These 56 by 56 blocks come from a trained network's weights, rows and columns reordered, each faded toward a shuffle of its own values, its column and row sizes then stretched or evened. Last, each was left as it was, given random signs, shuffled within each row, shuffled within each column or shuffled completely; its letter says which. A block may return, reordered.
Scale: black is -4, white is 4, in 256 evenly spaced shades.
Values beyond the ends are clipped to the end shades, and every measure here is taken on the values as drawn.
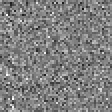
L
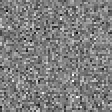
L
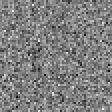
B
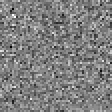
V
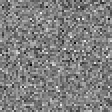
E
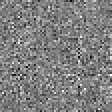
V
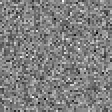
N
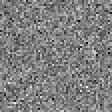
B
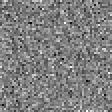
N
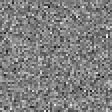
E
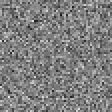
E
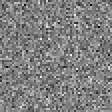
L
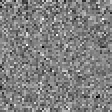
L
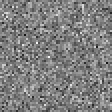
N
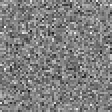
L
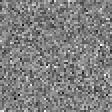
N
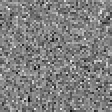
N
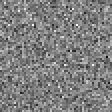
N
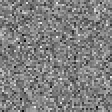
N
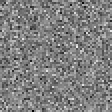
N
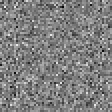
V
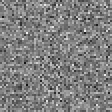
V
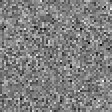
E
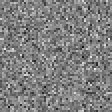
V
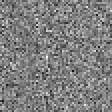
B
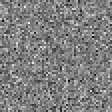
N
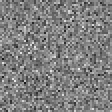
N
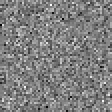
N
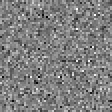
E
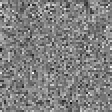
L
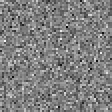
N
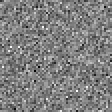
N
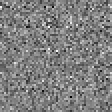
L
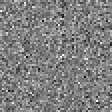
B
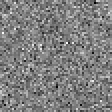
N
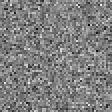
L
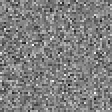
L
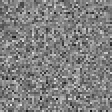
L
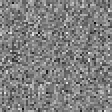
V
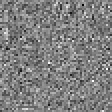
V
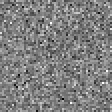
N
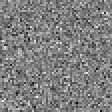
N
